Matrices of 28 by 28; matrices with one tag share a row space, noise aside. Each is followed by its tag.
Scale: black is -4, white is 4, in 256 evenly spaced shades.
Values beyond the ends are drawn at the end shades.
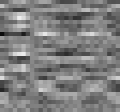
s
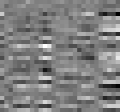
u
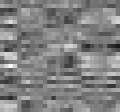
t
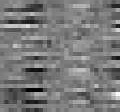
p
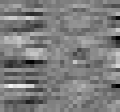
p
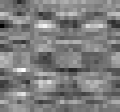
s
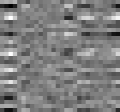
t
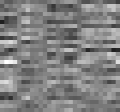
t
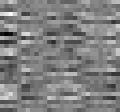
t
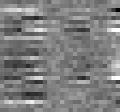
p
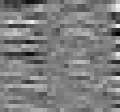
p
